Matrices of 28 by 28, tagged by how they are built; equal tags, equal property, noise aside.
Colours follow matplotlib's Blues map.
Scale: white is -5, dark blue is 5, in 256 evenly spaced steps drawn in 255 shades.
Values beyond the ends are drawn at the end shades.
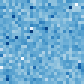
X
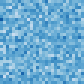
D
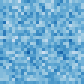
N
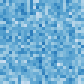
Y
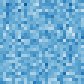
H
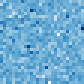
X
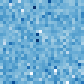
X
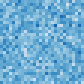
D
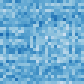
Y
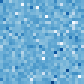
X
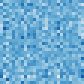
H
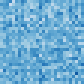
Y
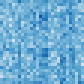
Y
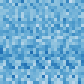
N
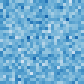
N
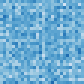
Y
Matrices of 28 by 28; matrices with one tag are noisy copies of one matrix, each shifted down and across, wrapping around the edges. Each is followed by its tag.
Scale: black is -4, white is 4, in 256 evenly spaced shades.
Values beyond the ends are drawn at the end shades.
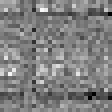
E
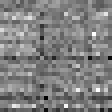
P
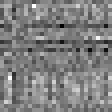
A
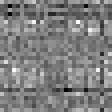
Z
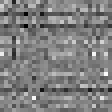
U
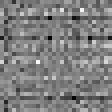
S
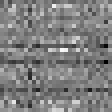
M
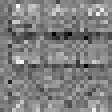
E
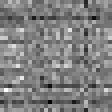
M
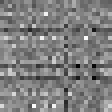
U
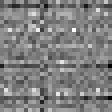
S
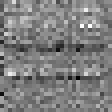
E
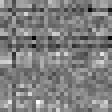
Z
